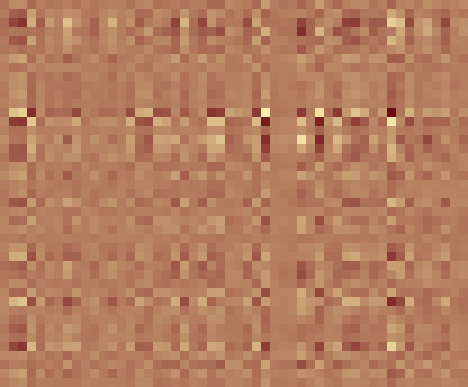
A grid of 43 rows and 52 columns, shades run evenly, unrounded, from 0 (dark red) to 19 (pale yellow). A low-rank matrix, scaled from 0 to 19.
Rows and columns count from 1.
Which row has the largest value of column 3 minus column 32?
13
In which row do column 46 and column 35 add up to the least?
3
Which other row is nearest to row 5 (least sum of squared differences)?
23
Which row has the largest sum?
16
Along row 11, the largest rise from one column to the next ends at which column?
30
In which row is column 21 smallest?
34
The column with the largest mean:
44
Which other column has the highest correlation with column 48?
52
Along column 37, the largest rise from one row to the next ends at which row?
14
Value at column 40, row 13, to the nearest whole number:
15
